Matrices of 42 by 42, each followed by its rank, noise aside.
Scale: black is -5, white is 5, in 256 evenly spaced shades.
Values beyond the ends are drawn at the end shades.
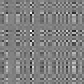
one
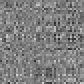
three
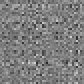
four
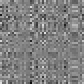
three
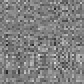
four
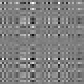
one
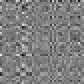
two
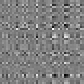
two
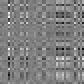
one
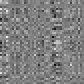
three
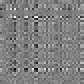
two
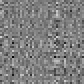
three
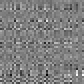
three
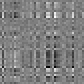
one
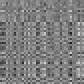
one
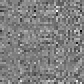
four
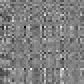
four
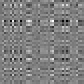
one
